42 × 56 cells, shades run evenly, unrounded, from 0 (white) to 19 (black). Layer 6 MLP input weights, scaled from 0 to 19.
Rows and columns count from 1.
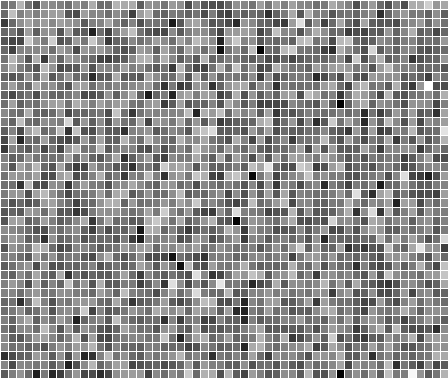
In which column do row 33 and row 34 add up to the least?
25
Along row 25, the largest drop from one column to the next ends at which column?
42
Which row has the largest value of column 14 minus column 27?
15
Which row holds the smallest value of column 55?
40
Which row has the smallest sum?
1
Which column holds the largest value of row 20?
32
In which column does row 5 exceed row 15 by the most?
8
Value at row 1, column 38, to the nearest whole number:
9
